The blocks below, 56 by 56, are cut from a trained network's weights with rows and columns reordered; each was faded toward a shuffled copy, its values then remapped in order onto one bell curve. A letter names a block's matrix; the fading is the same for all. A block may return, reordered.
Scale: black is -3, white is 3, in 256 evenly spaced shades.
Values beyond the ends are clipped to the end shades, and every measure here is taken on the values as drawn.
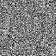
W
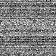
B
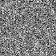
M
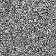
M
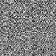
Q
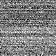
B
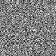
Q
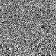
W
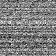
B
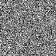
M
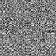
Q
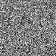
M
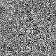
W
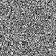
W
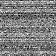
B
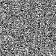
M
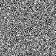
M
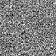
Q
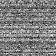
B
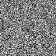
M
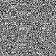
Q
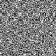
Q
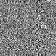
W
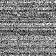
B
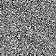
M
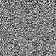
Q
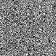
M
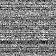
B
